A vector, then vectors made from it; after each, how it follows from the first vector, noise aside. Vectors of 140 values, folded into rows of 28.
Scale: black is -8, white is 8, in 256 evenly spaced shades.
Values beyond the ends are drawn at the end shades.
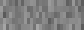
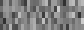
reversed, scaled up.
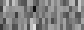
reversed, scaled up.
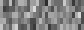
reversed, negated, scaled up.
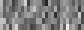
reversed, negated, scaled up.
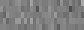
wrapped around, negated, partly zeroed.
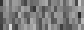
reversed, scaled up.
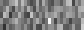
negated, scaled up.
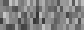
wrapped around, scaled up.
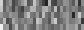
reversed, negated, scaled up.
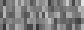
negated, scaled up.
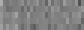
reversed, negated, partly zeroed.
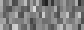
reversed, negated, scaled up.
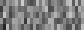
negated, scaled up.
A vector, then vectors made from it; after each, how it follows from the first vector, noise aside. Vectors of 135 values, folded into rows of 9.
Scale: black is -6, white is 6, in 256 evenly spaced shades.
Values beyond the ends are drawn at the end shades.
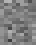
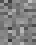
sign-scrambled.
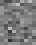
sign-scrambled.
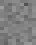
reversed, shrunk.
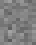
shrunk.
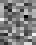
reversed, scaled up.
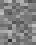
copied.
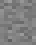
shrunk.
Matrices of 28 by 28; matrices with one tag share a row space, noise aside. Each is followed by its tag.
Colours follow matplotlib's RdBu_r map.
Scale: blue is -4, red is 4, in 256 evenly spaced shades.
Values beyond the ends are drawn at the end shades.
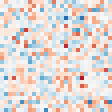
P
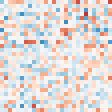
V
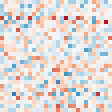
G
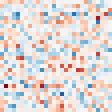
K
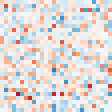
P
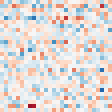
P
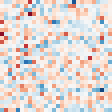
G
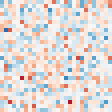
V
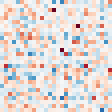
P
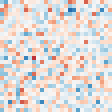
G
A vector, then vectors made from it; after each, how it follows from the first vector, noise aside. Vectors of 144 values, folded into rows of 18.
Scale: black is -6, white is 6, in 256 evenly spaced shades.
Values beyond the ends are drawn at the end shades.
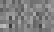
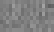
reversed, negated, shrunk.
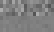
negated, partly zeroed.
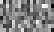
wrapped around, scaled up.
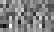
negated, scaled up.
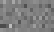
negated, partly zeroed.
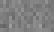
negated, shrunk.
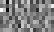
wrapped around, scaled up.
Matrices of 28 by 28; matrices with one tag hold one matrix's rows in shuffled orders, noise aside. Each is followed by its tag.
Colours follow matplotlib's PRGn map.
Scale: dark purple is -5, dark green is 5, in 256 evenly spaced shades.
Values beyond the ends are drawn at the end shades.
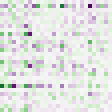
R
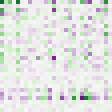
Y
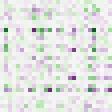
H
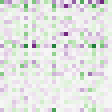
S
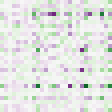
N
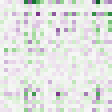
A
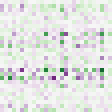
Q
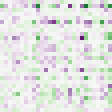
N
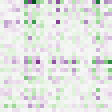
A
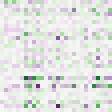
A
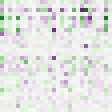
Y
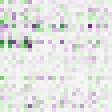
R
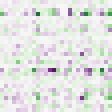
N
